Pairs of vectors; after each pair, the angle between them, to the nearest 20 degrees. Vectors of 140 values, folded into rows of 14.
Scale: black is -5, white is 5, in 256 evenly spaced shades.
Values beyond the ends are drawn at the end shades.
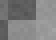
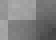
160 degrees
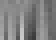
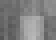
120 degrees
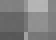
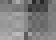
160 degrees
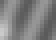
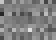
80 degrees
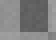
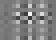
100 degrees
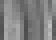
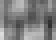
120 degrees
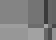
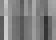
80 degrees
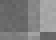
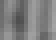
60 degrees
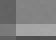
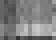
20 degrees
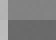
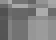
120 degrees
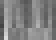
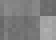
80 degrees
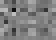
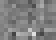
80 degrees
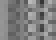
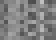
140 degrees
